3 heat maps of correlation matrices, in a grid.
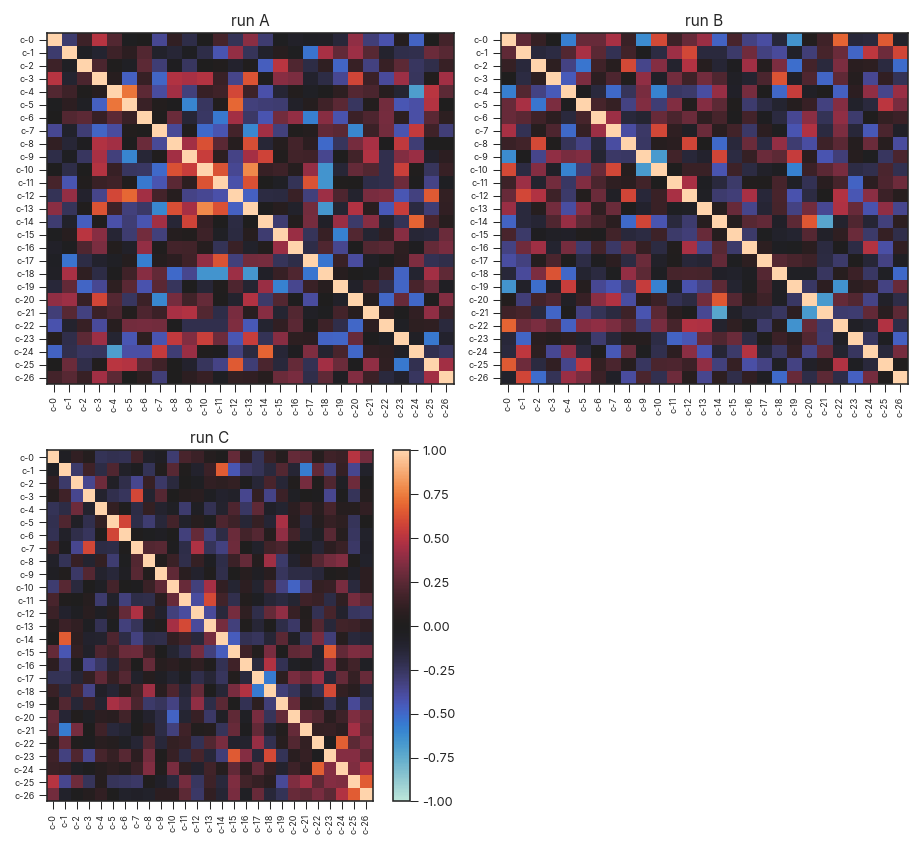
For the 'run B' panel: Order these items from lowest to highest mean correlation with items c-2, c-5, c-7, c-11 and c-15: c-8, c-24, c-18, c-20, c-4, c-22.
c-4, c-24, c-8, c-18, c-20, c-22
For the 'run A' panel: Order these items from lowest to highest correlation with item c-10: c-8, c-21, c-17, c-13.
c-21, c-17, c-8, c-13
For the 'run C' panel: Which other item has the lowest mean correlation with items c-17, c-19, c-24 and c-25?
c-18
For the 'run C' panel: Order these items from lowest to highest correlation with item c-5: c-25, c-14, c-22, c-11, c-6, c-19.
c-25, c-11, c-22, c-14, c-19, c-6
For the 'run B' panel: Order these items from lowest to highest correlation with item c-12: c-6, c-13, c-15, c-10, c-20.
c-15, c-20, c-13, c-10, c-6
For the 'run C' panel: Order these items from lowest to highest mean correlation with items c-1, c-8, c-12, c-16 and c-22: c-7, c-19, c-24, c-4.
c-4, c-19, c-7, c-24
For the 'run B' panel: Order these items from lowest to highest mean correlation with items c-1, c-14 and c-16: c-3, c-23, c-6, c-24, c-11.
c-23, c-3, c-11, c-6, c-24
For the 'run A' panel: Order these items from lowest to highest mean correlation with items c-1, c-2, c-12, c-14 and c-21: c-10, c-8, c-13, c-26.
c-13, c-10, c-8, c-26
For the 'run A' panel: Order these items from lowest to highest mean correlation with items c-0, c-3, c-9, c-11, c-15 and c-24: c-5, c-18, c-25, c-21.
c-5, c-18, c-25, c-21
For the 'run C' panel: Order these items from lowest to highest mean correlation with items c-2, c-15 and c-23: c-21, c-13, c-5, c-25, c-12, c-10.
c-13, c-10, c-5, c-12, c-21, c-25
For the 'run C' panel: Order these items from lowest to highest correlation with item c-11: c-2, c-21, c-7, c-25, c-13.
c-7, c-2, c-21, c-25, c-13
